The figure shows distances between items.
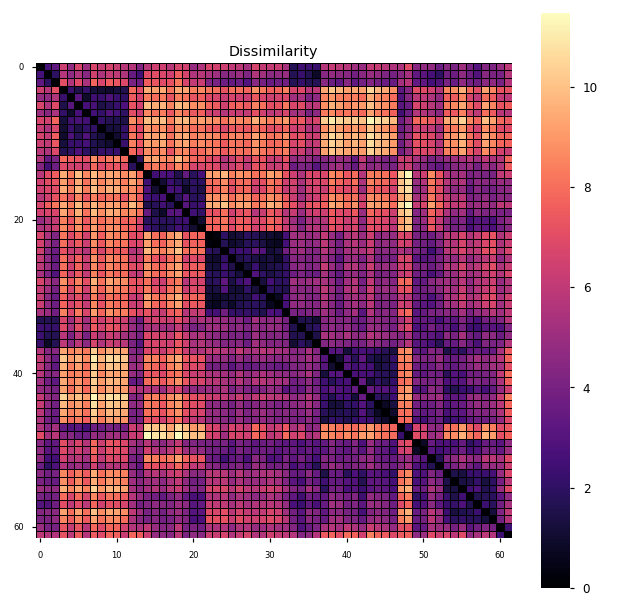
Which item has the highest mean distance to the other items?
7
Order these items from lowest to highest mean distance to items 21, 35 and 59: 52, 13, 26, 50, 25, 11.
50, 52, 13, 25, 26, 11
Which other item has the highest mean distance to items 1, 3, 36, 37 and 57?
18
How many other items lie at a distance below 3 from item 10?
8
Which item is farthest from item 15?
48
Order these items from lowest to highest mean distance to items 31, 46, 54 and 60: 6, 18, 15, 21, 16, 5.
21, 16, 15, 6, 18, 5
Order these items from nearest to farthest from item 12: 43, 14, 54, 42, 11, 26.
43, 54, 42, 26, 11, 14
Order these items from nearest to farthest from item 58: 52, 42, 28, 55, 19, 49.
55, 42, 49, 19, 52, 28
